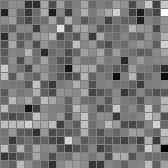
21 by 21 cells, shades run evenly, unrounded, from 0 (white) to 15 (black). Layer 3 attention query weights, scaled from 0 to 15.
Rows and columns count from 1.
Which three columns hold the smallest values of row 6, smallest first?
21, 10, 2
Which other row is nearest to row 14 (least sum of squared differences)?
1
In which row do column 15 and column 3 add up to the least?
16
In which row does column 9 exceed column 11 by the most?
9
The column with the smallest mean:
11
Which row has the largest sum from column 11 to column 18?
18
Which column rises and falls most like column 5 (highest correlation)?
20
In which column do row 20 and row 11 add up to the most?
7
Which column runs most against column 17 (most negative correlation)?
15
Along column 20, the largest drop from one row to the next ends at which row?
19
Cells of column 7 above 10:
8
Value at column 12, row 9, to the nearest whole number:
5
